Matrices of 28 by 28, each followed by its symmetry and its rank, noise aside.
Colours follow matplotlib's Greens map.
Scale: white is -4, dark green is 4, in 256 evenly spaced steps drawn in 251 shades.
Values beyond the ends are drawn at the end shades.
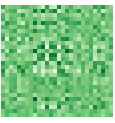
no symmetry, rank three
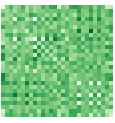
symmetric, rank three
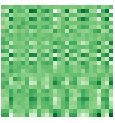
no symmetry, rank one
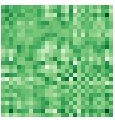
symmetric, rank three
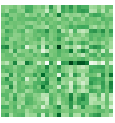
no symmetry, rank two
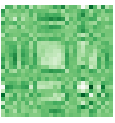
symmetric, rank two
